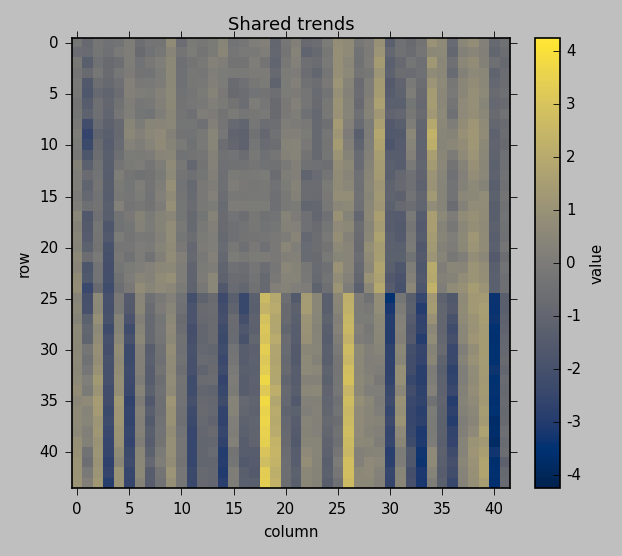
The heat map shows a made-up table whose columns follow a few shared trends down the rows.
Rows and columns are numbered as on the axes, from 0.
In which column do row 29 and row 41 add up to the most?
18
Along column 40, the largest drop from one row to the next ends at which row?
25
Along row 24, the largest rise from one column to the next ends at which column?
34
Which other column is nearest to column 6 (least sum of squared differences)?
0
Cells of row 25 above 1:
7
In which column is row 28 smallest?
40
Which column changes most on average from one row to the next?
1
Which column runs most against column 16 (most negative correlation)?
22
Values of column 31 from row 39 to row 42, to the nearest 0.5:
0.5 0 0 0.5
